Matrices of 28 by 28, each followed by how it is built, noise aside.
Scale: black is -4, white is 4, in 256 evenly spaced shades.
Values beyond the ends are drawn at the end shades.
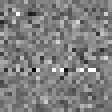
uneven rows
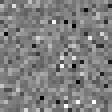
sparse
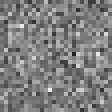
blocks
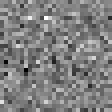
uneven rows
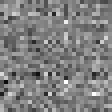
low rank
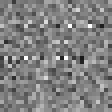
uneven rows
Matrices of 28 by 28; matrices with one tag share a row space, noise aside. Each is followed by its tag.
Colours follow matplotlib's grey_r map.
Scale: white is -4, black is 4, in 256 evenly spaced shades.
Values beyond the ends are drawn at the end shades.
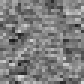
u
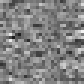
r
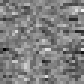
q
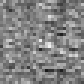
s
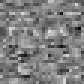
u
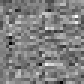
s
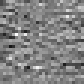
r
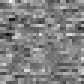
r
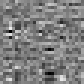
s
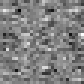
q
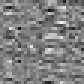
s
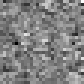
q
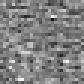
u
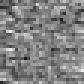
r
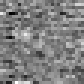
r
